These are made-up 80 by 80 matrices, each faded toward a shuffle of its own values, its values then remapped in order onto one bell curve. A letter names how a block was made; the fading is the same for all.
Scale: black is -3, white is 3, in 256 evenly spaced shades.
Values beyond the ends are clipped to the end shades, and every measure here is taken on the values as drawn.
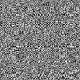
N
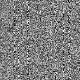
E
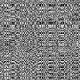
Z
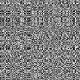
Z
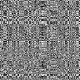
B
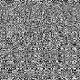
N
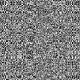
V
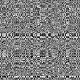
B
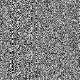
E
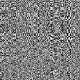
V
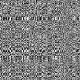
Z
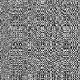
Z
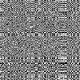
B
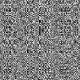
V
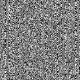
E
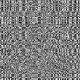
B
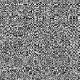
N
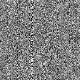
E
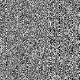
E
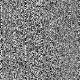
E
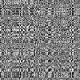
B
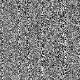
E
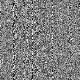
E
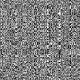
V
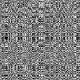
Z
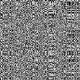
V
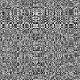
Z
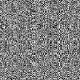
V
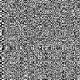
V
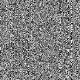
E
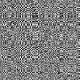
B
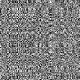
V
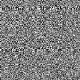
N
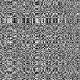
Z
